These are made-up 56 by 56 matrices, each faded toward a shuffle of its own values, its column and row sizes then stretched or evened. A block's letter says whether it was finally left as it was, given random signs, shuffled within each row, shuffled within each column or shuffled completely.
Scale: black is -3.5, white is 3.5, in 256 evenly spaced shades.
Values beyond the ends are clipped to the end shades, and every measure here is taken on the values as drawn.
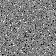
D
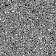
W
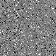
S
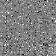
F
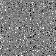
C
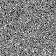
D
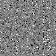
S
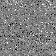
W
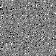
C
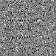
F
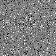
C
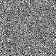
F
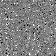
S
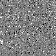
C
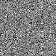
F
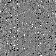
S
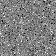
D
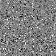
C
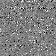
W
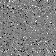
W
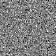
S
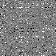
F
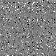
C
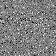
W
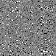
F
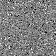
D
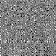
F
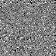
F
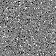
D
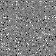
C
